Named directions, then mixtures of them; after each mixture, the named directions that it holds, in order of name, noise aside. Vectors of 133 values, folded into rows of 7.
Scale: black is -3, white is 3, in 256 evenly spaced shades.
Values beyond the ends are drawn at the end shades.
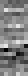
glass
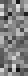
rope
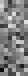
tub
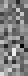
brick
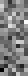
tub.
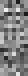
brick, glass, rope.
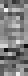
glass.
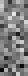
tub.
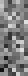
tub.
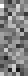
rope, tub.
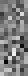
brick.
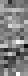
glass, tub.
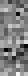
brick, glass.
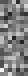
rope, tub.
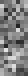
brick, glass, rope.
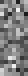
brick, rope.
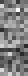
glass, rope.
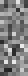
brick.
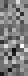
brick.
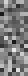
brick, glass, rope.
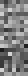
brick, glass, rope.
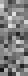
tub.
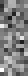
tub.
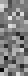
brick, tub.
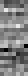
glass.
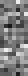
brick, glass, rope.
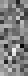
brick.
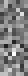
brick.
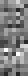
brick, glass.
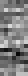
glass.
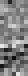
glass, tub.
